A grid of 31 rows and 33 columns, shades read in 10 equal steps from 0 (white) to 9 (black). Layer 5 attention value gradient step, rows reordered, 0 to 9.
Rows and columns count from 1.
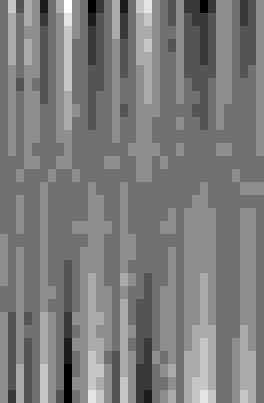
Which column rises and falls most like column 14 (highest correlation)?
21
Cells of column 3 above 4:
15
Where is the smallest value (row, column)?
1, 9
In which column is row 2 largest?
12
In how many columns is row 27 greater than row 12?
11
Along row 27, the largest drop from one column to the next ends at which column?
10
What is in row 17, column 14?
5
